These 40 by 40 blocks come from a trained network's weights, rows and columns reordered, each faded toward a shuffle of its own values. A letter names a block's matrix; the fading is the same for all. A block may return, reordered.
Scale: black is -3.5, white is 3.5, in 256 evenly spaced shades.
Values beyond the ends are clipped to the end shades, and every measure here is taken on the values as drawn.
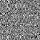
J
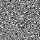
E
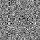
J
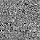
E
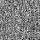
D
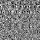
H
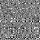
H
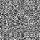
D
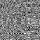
J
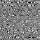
E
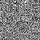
D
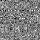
J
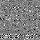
E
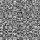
D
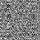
J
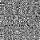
J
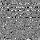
E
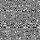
E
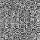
D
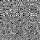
H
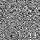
D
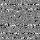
E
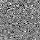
E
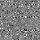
E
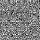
J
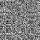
D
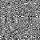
J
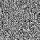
D
